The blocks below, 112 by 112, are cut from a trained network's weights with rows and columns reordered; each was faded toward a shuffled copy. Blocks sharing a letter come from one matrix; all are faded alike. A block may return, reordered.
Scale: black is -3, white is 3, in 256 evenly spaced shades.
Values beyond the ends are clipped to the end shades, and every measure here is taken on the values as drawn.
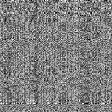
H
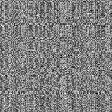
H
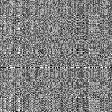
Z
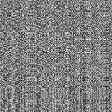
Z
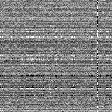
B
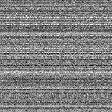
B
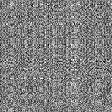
Z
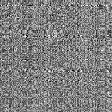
H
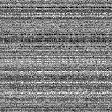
B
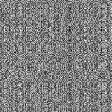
Z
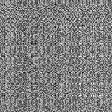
Z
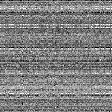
B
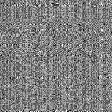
H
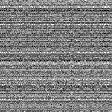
B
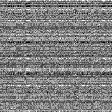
B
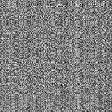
H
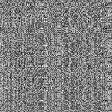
Z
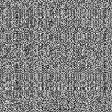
Z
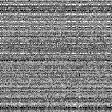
B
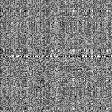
Z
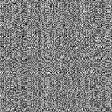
H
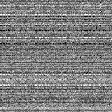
B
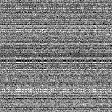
B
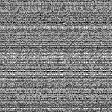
B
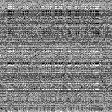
B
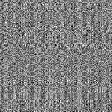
H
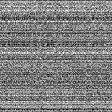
B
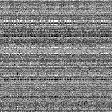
B
